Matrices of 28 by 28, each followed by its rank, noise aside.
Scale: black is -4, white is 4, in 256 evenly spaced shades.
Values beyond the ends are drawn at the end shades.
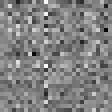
six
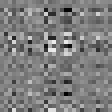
two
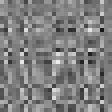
two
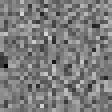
eight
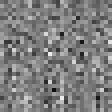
six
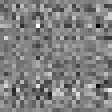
three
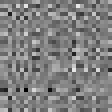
three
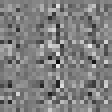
three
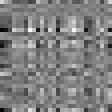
two
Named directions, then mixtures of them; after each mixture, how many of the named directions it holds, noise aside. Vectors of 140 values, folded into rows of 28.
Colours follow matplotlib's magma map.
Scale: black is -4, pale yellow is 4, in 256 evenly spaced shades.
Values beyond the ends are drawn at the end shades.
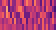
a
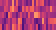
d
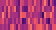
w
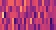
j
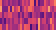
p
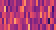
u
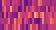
three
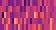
one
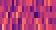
one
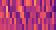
one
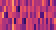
four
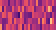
four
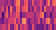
one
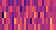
one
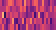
one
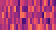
one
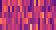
one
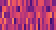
three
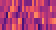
one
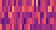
four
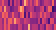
two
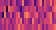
two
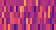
two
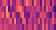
one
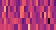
two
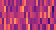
one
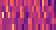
four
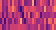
four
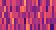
three
